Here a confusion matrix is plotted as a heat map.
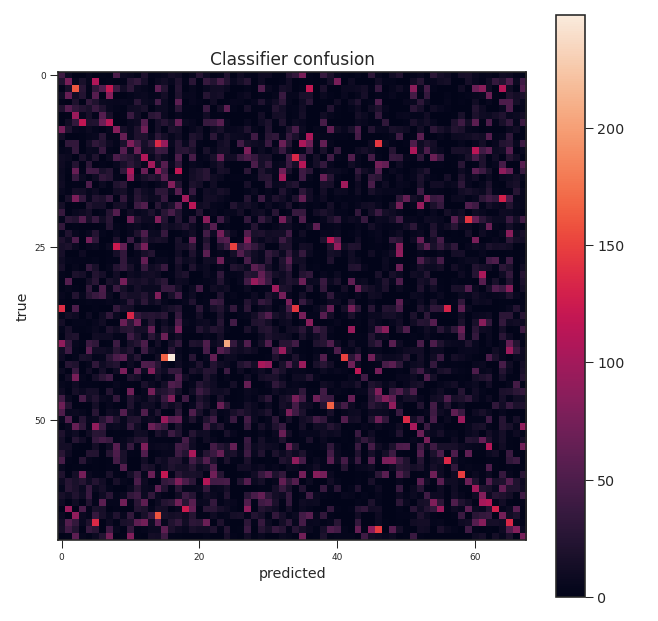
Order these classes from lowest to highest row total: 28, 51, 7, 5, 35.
5, 28, 35, 51, 7
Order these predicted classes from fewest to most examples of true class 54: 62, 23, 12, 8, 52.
23, 52, 8, 12, 62
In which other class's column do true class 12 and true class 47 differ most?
16
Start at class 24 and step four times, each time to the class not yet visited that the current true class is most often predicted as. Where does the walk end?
10
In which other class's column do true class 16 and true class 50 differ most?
15
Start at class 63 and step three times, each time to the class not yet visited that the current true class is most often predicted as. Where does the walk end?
14
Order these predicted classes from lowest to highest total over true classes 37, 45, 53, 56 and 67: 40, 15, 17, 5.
40, 5, 15, 17
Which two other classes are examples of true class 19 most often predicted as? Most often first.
52, 49
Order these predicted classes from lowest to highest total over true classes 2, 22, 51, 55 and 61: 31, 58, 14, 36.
58, 31, 14, 36
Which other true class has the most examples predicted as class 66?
63
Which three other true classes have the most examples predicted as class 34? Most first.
12, 56, 47
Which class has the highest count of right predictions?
2
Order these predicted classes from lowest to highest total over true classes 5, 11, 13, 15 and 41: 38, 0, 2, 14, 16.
0, 14, 2, 38, 16
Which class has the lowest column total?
44
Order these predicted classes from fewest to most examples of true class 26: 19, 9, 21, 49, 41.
41, 19, 9, 21, 49
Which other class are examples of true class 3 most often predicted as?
7
